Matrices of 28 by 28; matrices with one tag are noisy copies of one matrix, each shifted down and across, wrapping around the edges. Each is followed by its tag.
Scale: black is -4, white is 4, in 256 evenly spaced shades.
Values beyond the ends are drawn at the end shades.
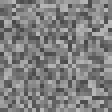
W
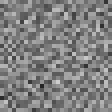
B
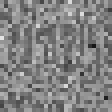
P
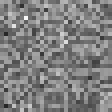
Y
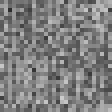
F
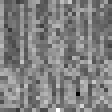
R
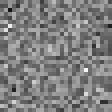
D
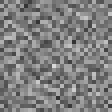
B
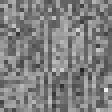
F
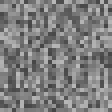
P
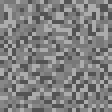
B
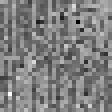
F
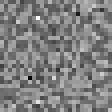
W
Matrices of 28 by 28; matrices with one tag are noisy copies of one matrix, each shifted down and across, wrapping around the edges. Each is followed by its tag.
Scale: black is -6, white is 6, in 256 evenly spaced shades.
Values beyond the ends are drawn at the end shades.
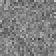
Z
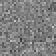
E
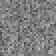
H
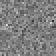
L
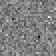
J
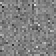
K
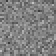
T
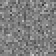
H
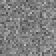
K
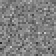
L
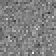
T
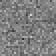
T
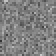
K
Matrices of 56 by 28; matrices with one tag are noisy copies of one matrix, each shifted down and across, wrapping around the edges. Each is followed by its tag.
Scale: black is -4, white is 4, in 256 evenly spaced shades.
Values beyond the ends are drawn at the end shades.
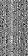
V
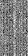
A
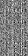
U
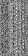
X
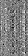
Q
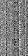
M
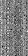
X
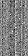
M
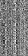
Q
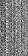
M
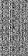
U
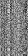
Q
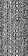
X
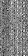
X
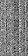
M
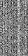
A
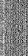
V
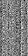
M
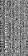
M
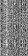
V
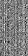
U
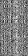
V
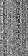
Q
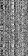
Q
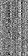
Q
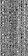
X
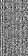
U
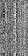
Q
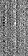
Q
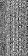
X
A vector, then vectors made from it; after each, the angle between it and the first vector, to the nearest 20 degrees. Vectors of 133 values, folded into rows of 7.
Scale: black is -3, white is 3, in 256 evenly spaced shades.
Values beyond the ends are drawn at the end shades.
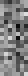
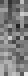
40 degrees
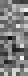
120 degrees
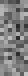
20 degrees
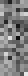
20 degrees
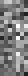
160 degrees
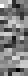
100 degrees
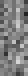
120 degrees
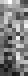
140 degrees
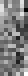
60 degrees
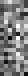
160 degrees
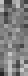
80 degrees
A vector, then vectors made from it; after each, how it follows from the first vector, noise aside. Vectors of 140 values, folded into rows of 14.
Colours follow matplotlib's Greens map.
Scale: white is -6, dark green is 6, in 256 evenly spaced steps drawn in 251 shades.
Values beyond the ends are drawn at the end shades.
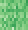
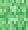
wrapped around.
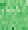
negated, partly zeroed.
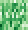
reversed, scaled up.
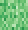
negated.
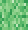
wrapped around.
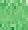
negated, partly zeroed.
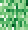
scaled up.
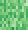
negated.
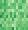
negated.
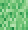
negated.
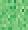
wrapped around, negated, partly zeroed.
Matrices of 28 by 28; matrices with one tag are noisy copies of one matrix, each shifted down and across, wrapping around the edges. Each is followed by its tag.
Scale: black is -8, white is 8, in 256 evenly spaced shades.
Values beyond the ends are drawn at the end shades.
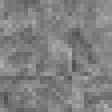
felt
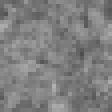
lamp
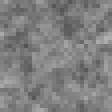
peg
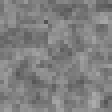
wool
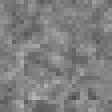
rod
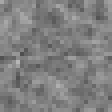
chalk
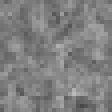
rod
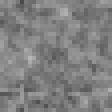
chalk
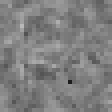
rod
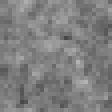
lamp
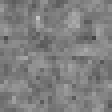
wool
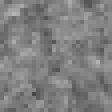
peg
